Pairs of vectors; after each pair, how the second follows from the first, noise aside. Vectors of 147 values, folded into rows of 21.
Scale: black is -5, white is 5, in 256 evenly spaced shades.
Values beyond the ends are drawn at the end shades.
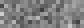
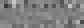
reversed, partly zeroed.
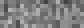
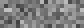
sign-scrambled.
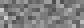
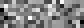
negated, scaled up.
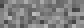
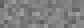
shrunk.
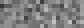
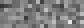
copied.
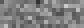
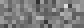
sign-scrambled.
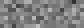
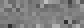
reversed, partly zeroed.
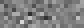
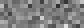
wrapped around, negated.
